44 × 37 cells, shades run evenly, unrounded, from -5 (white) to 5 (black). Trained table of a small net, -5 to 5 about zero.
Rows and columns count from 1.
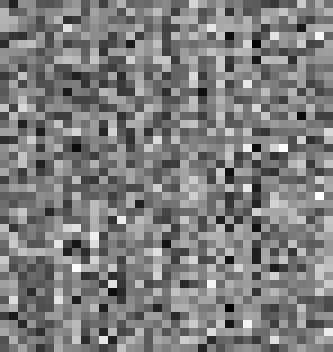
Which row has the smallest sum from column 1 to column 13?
30
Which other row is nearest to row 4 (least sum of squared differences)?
7
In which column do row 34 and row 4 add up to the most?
34
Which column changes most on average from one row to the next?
26
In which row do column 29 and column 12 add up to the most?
6
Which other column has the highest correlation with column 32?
31
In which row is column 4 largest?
37
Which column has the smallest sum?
22
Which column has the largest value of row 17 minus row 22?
15
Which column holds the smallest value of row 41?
28
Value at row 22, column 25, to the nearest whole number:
-3
